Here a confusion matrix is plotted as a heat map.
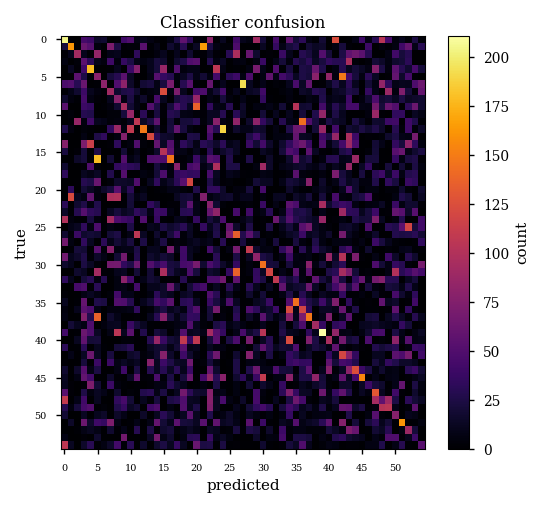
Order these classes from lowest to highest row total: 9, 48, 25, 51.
25, 48, 51, 9
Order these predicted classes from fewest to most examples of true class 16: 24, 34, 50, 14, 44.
24, 34, 50, 14, 44
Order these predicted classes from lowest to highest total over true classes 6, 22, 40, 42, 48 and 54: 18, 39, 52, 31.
31, 39, 52, 18
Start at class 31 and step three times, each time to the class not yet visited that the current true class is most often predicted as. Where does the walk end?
36
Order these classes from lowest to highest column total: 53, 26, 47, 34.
53, 26, 47, 34
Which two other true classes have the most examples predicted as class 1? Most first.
21, 6
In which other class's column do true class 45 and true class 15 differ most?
30
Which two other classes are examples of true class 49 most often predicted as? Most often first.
48, 22
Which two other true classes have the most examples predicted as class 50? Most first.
31, 40
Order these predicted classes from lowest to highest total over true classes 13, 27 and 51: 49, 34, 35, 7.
34, 49, 7, 35
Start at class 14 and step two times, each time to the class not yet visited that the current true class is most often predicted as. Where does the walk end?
23
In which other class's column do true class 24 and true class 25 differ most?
52
